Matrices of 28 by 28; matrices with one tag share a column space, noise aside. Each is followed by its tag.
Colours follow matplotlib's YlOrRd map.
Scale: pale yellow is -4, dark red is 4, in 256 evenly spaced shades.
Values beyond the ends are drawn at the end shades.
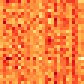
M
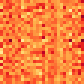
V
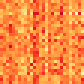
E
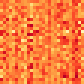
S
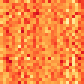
M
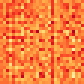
S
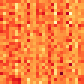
E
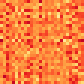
V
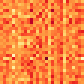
M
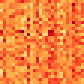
S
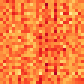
E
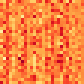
M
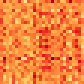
M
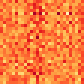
E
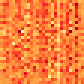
S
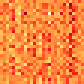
E
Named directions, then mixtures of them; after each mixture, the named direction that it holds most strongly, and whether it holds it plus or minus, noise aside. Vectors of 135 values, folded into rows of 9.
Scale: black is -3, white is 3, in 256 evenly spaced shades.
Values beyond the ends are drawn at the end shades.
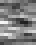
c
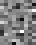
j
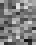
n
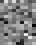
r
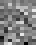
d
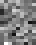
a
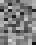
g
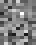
a, plus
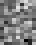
n, plus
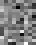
j, plus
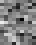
j, plus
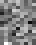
a, plus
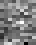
d, plus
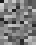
r, plus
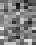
n, minus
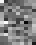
g, plus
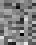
j, plus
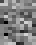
r, plus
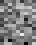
g, minus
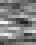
c, plus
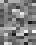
a, plus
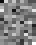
r, plus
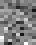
d, minus
